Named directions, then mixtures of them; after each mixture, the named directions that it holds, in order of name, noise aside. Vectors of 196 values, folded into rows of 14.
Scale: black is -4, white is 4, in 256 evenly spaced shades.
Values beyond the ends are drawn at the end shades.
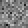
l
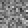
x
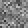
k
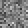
k, x.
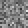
k, x.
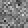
k.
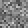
k.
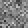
k.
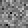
l.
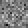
l.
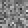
k, x.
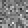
k, x.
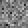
l.
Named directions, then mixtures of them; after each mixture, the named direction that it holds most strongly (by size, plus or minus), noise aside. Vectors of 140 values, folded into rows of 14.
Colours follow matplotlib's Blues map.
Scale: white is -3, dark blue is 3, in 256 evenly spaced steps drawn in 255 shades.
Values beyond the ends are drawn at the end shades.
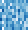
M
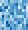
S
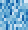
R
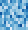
S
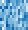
M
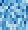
S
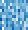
M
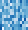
M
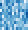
R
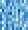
M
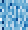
M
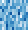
M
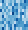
R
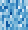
S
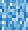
M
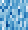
M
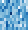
R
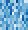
R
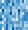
M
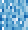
M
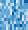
R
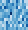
R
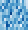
R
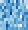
R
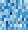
R
